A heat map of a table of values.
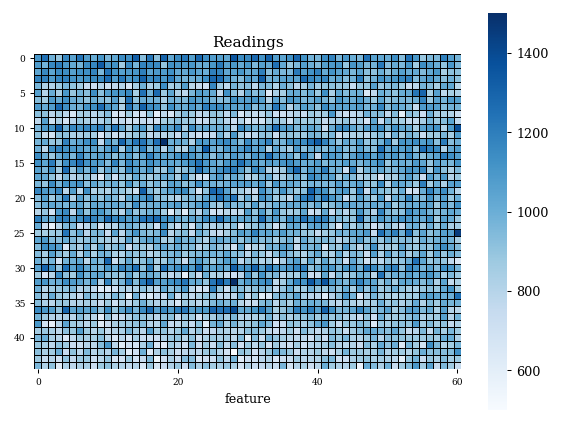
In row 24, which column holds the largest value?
18
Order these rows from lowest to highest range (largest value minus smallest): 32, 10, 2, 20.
2, 20, 10, 32
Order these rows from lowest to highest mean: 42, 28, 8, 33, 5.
8, 42, 33, 28, 5
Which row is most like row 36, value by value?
32
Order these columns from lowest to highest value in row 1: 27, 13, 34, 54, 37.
54, 37, 27, 13, 34
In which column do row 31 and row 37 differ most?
9
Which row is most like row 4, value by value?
33
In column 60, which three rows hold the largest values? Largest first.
25, 10, 34
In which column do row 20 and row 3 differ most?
12
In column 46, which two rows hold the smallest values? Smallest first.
44, 34
